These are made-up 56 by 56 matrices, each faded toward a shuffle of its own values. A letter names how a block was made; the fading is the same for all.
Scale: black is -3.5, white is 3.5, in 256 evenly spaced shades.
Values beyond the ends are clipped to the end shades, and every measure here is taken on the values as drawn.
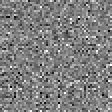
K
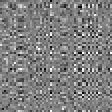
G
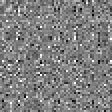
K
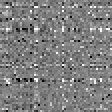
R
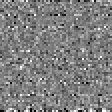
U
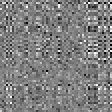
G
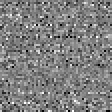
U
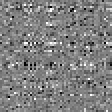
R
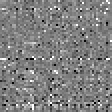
R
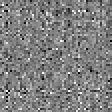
K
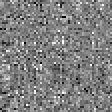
K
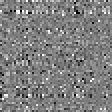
R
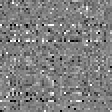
R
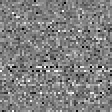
U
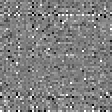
R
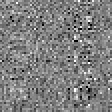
K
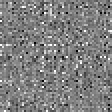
K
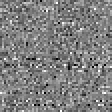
U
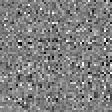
K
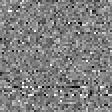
U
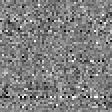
U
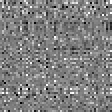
R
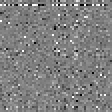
R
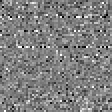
U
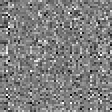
K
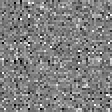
K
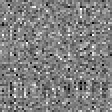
K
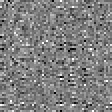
K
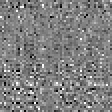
R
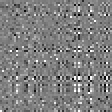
G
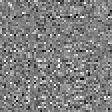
K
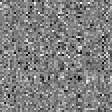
K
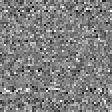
U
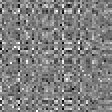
G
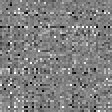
R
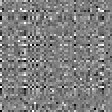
G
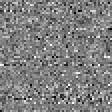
U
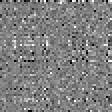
R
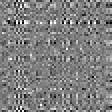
G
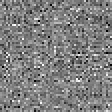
K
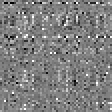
R
